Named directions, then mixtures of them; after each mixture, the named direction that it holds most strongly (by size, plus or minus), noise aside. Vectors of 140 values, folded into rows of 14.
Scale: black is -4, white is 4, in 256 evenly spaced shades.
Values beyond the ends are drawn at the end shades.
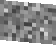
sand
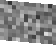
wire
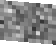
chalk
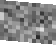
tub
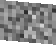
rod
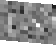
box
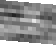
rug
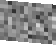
box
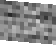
rug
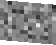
box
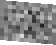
rod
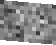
chalk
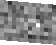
box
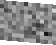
rod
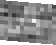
rug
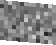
wire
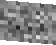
tub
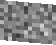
rod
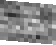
rug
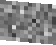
box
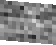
rug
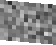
wire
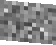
sand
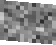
tub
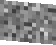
sand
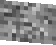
sand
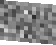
rod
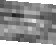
rug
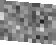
tub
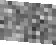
chalk
